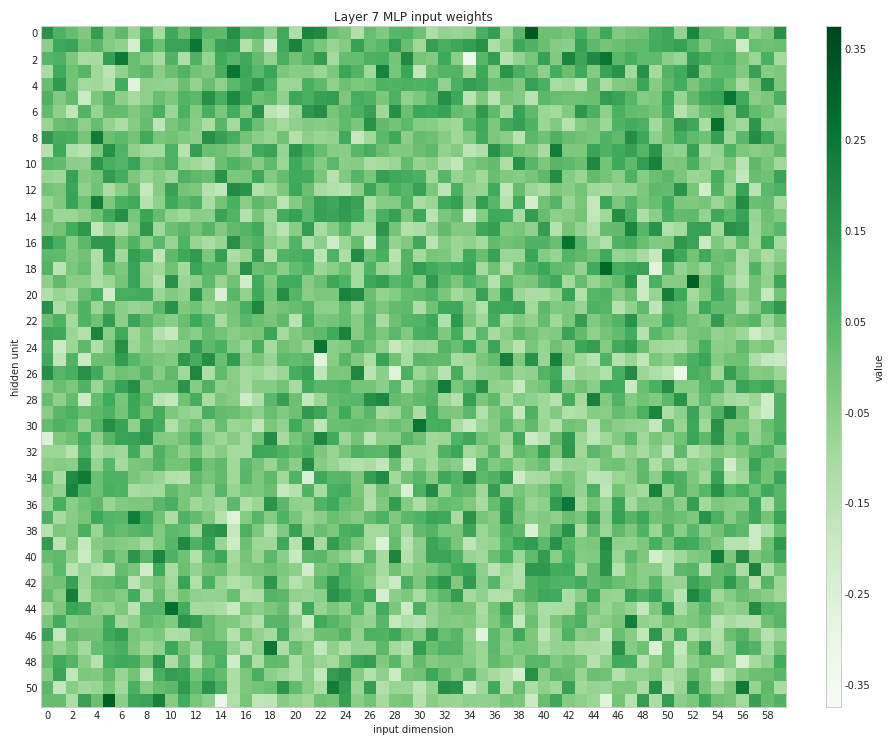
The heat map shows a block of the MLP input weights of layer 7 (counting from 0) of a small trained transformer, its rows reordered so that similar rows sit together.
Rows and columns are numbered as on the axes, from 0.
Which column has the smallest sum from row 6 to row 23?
9
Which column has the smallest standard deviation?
43
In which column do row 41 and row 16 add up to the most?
42
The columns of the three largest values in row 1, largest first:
12, 20, 35
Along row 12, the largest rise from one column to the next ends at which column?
15
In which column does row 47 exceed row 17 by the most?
18
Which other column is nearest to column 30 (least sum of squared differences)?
6
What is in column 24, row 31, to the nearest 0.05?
-0.1
